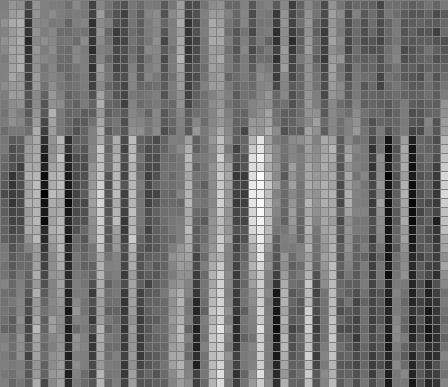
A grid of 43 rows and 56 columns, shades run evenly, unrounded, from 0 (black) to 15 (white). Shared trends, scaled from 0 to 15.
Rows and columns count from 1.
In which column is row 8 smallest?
12
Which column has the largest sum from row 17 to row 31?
33
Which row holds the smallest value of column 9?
23
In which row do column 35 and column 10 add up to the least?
37
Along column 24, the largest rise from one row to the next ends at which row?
16
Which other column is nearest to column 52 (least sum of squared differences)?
49
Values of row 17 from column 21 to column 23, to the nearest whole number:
6 7 8
